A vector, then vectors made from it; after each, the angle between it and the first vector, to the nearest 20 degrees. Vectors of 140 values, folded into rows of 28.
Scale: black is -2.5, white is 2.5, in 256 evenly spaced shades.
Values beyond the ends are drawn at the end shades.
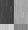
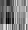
40 degrees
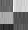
100 degrees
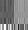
40 degrees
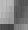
160 degrees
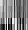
120 degrees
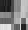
40 degrees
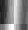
60 degrees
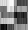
140 degrees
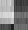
160 degrees
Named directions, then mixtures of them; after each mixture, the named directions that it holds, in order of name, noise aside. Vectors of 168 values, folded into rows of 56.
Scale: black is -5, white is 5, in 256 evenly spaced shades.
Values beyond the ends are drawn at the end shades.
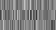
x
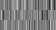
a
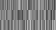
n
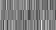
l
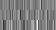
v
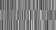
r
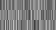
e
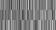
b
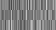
b, v.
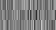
l, r, x.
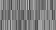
b, l.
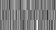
a, v, x.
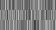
e.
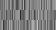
a, v.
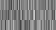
b.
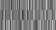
b.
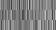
b.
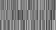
n.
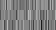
l, r.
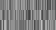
a, e, l.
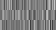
a, b, n.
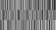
a, l, n.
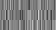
n, v.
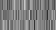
a, n, x.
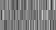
a.
